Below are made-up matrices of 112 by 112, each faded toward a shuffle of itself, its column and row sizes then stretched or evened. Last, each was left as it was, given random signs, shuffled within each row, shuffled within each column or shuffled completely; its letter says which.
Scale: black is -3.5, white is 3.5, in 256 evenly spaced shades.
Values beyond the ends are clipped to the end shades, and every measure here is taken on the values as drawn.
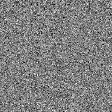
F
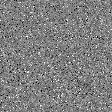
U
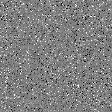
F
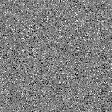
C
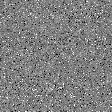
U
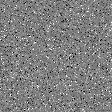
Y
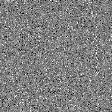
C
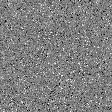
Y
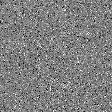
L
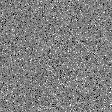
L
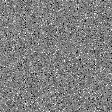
L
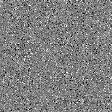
C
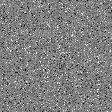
L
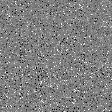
F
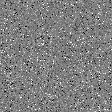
L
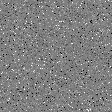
Y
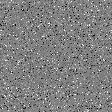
U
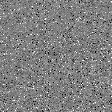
C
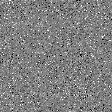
F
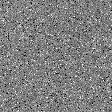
Y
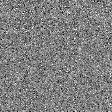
F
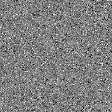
C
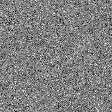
L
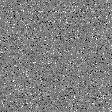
U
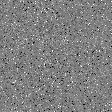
Y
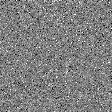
U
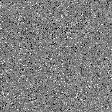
F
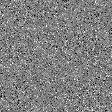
L
